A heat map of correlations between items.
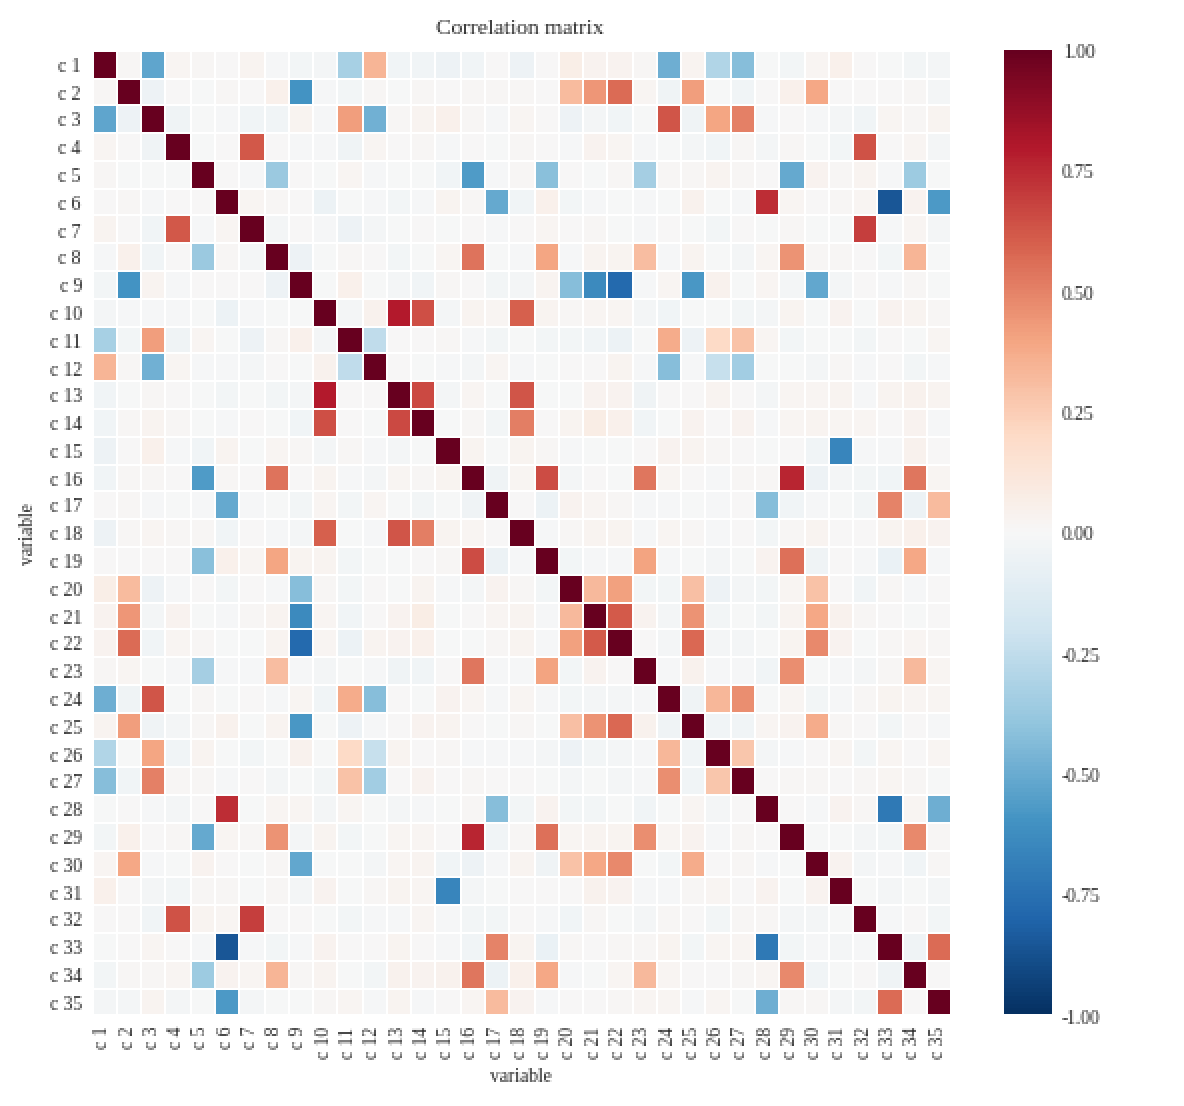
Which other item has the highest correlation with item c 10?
c 13
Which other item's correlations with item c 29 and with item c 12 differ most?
c 16
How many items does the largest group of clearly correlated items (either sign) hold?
7
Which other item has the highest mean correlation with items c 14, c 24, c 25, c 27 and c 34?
c 3
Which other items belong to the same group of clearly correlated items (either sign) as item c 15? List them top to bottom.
c 31
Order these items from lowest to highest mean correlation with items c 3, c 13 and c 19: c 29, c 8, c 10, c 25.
c 25, c 8, c 29, c 10
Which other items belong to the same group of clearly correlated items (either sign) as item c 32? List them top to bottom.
c 4, c 7
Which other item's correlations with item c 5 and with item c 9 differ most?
c 22
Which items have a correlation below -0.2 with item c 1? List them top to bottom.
c 3, c 11, c 24, c 26, c 27
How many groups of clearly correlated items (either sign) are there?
7
